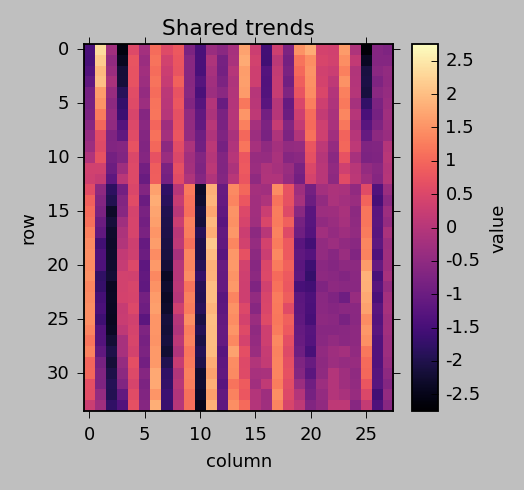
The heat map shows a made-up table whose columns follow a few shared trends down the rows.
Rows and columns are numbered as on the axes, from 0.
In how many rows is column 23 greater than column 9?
13
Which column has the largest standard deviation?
25
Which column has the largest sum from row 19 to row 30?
11
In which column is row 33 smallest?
10
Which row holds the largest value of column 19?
0
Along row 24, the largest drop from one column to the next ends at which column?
7
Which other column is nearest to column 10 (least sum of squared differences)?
2
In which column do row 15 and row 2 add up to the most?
6
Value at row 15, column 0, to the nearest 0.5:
1
